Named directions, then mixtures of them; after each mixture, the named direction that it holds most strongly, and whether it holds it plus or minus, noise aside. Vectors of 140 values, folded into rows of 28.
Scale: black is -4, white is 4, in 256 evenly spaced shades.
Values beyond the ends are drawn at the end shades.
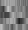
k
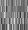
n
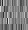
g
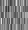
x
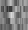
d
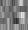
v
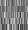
n, plus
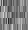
g, minus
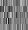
g, minus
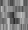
v, plus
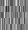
x, plus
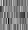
g, minus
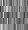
g, minus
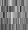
d, plus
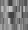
d, minus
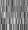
n, plus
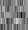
v, minus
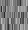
n, minus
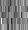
x, plus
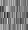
g, minus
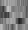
k, plus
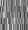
n, plus
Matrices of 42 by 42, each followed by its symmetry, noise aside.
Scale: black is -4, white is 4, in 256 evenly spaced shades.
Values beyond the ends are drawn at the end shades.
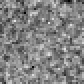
no symmetry.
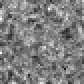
no symmetry.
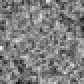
symmetric.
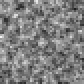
symmetric.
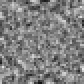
same after a half turn.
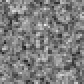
same after a half turn.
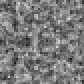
mirrored top to bottom.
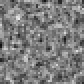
symmetric.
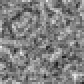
symmetric.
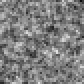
same after a half turn.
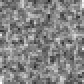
same after a half turn.
